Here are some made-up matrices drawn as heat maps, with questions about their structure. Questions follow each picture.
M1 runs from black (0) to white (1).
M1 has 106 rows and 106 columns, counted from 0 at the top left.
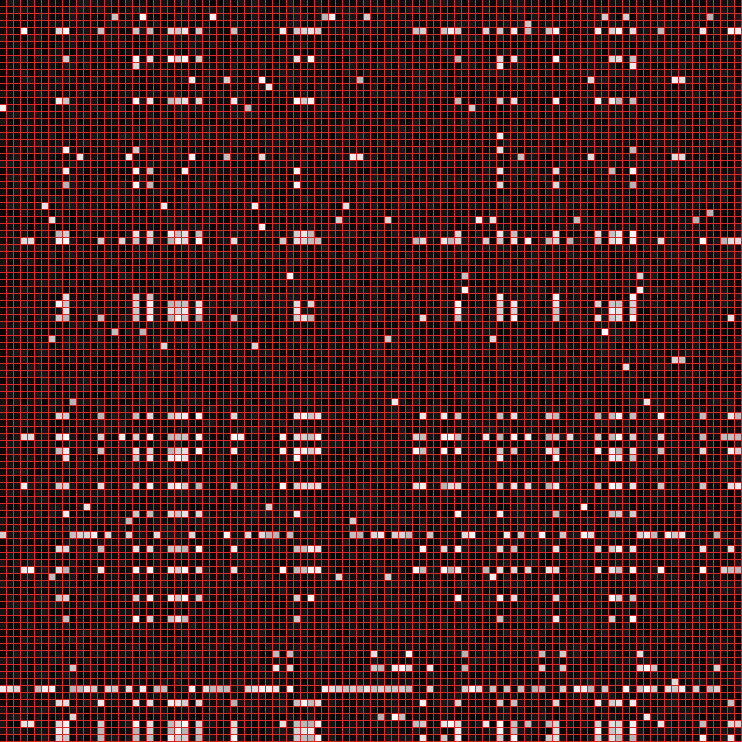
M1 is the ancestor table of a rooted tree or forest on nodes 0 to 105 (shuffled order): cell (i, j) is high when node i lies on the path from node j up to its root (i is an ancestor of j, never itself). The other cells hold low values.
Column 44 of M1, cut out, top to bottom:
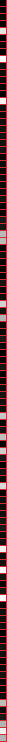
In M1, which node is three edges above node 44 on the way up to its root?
43
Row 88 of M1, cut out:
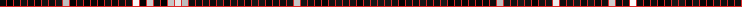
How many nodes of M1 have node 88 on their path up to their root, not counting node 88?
11
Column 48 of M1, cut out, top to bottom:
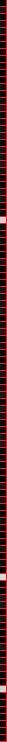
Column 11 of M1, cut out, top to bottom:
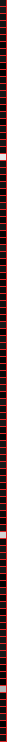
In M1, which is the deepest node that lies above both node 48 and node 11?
98
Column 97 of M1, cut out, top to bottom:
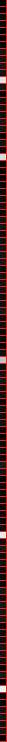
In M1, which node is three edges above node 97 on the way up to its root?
22
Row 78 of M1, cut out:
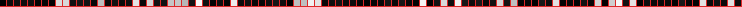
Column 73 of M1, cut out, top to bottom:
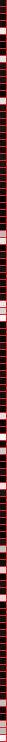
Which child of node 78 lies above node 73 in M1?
100
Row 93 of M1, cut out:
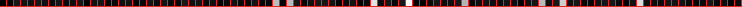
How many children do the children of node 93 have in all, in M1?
1
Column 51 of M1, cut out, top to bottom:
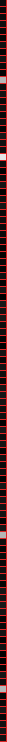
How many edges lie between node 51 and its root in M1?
4
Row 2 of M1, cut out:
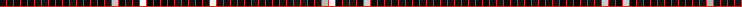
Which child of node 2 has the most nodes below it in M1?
47
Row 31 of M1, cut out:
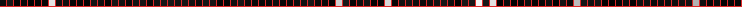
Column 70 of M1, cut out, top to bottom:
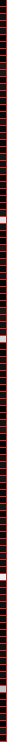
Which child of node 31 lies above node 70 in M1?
82
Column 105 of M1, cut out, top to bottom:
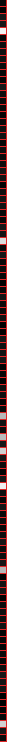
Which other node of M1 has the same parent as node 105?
94
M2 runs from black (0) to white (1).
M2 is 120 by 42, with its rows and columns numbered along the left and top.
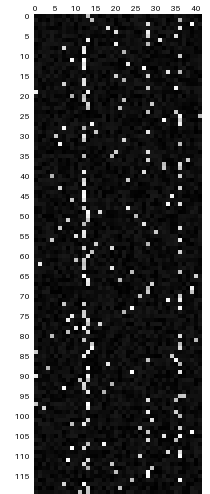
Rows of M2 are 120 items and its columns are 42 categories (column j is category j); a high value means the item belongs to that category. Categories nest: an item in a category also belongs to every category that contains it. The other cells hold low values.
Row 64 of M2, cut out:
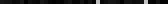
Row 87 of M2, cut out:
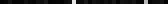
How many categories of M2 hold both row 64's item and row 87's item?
1
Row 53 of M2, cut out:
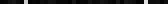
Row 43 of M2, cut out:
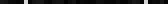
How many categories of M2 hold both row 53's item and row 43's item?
2
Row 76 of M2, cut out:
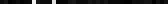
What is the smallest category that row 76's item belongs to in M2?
8
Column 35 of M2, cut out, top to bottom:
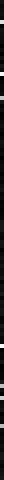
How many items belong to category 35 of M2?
7
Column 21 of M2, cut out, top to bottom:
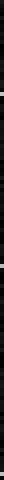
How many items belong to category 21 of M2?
3
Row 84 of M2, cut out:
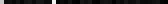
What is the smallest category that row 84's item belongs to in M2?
0
